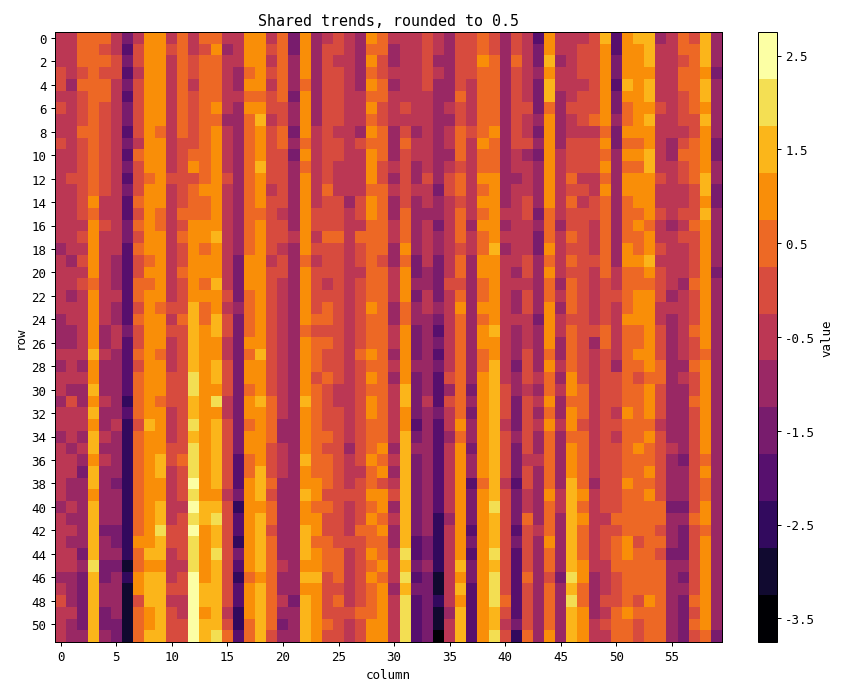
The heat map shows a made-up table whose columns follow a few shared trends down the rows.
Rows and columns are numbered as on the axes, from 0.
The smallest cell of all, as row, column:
51, 34
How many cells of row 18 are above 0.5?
13
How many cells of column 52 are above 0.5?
20
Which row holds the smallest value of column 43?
0
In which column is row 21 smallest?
6
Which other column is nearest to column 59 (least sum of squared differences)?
21
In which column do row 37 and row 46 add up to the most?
12
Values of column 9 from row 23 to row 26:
0.5 1 1 1
